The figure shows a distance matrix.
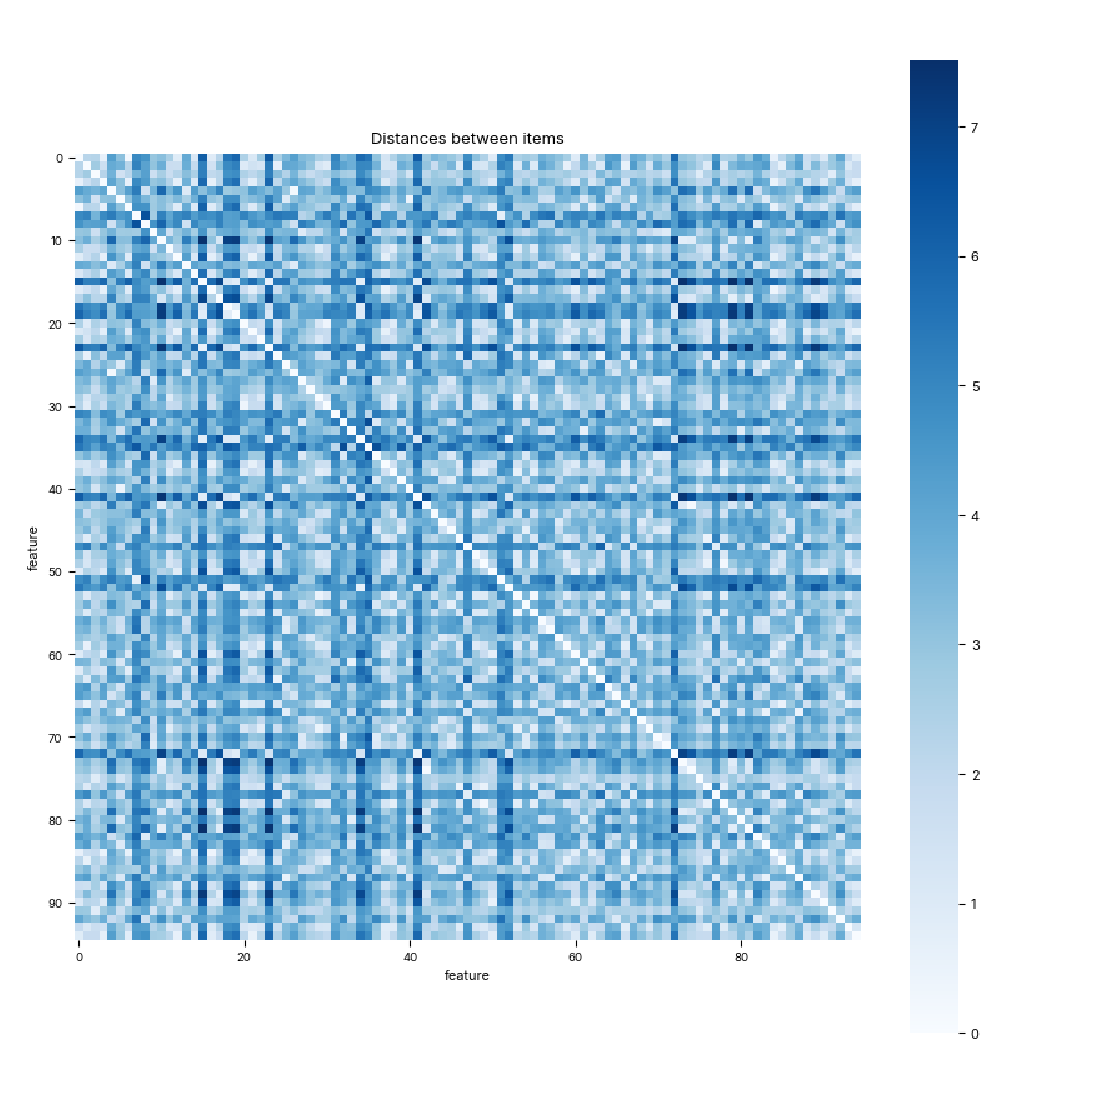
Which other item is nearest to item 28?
58
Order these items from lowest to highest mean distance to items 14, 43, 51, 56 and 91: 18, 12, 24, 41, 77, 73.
12, 24, 77, 73, 18, 41
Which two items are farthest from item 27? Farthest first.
35, 8
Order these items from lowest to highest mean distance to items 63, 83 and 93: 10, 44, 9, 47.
9, 44, 10, 47
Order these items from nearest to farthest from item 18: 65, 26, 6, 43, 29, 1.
26, 65, 29, 43, 1, 6
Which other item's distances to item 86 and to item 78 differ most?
49
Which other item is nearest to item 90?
50
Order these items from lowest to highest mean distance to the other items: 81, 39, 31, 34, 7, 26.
39, 26, 81, 31, 7, 34
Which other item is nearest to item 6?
0
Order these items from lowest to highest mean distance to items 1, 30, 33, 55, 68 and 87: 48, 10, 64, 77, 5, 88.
48, 5, 88, 64, 77, 10
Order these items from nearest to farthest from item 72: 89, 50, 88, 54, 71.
71, 54, 88, 50, 89
